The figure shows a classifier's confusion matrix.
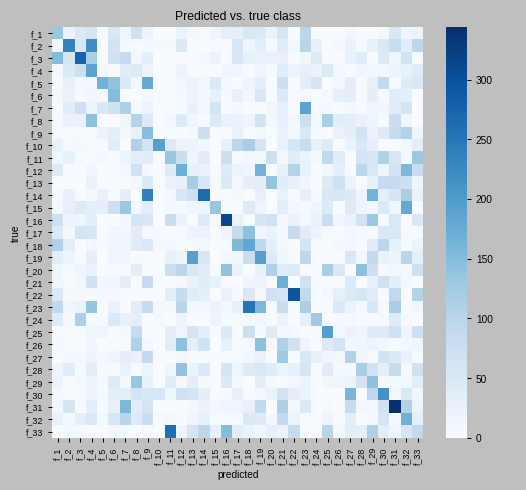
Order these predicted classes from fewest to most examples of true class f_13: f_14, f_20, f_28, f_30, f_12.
f_28, f_12, f_14, f_30, f_20
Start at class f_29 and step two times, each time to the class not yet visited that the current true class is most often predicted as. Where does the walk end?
f_4
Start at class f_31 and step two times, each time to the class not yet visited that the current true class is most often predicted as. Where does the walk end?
f_23
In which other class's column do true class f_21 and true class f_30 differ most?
f_27
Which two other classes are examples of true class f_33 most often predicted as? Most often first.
f_11, f_16
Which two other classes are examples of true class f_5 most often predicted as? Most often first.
f_9, f_6
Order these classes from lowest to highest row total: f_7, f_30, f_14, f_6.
f_6, f_7, f_30, f_14
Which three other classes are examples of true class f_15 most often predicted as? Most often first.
f_32, f_7, f_6
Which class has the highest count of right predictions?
f_31
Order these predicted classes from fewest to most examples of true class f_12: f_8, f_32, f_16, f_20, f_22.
f_20, f_16, f_8, f_22, f_32
